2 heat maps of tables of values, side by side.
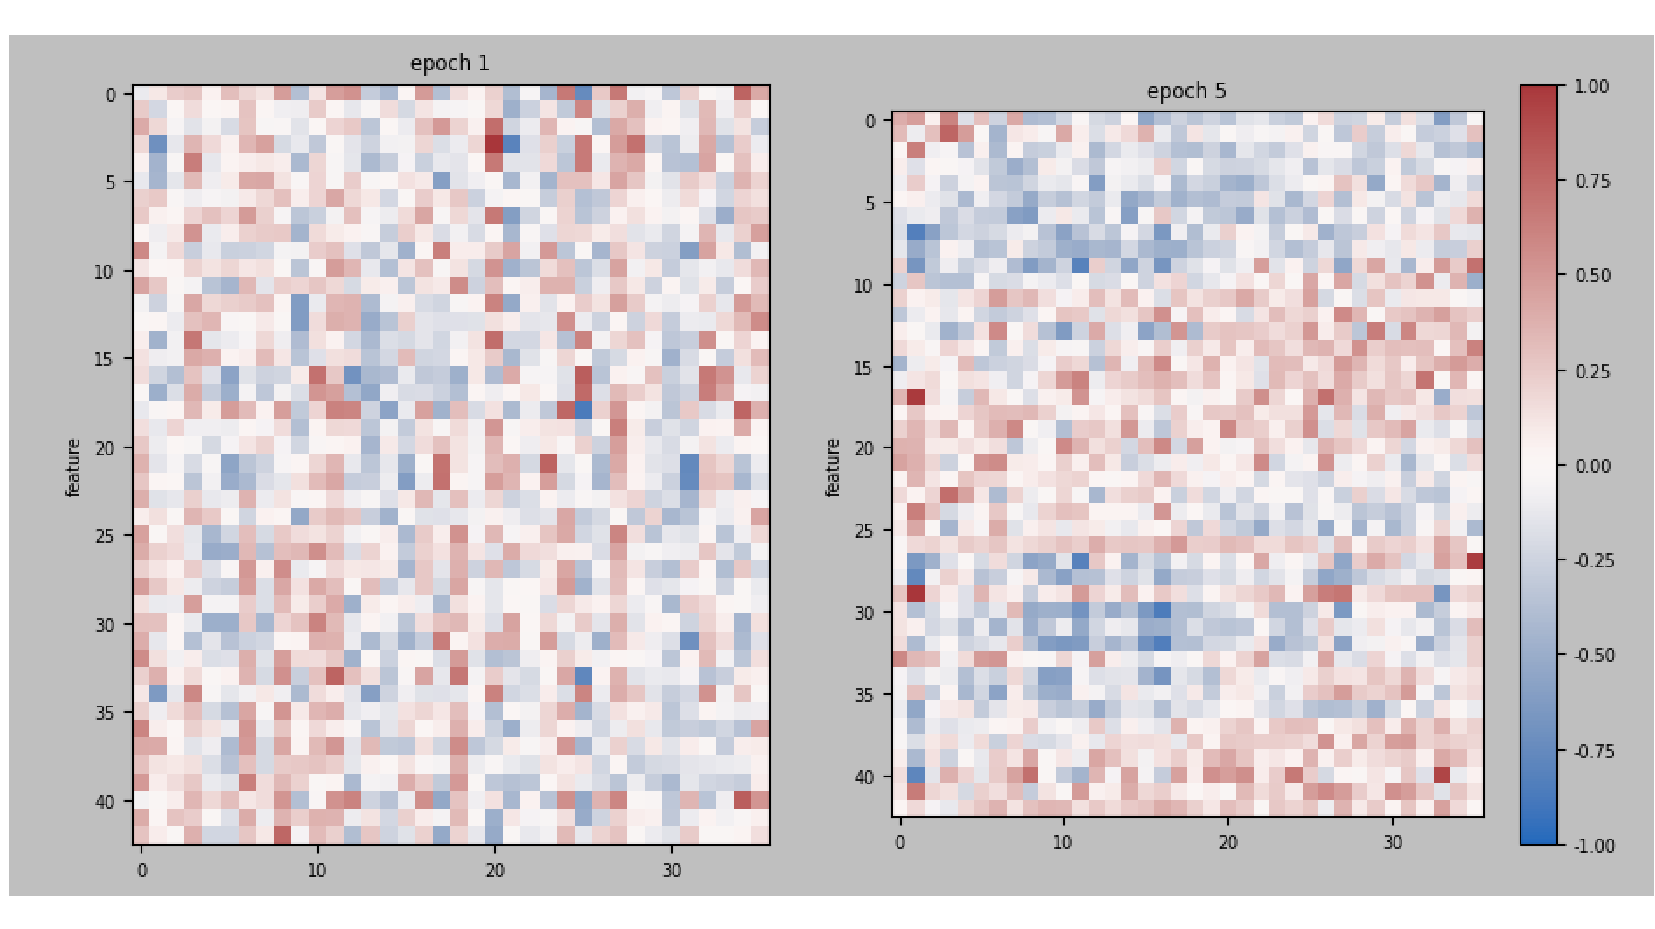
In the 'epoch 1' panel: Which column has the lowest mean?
30
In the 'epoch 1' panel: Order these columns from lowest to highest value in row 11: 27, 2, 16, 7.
7, 2, 16, 27
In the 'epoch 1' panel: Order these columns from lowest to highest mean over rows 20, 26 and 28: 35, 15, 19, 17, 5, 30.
5, 15, 30, 35, 19, 17
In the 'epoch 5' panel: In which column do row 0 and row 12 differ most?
33
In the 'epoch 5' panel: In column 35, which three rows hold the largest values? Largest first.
27, 9, 14
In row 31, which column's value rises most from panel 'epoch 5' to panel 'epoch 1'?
17
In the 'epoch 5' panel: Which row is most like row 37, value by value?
39
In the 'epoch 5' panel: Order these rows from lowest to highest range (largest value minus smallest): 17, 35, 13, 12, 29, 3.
3, 12, 35, 13, 17, 29
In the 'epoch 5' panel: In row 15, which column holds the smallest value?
0
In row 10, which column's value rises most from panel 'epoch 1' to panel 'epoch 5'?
25
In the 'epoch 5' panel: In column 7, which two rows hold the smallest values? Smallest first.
6, 3
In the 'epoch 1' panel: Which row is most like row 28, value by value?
37
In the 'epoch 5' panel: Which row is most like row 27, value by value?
9
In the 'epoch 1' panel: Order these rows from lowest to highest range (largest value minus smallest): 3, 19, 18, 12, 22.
19, 12, 22, 18, 3
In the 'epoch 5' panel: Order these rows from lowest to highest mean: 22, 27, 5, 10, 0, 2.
5, 2, 0, 27, 10, 22
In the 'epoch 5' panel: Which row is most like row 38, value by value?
14
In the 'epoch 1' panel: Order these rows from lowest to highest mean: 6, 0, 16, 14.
16, 14, 6, 0
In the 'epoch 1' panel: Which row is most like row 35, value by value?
41
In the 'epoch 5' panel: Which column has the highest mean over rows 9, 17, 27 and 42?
35
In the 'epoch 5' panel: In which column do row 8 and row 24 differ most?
1
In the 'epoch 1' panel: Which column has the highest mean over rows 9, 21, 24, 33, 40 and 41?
11
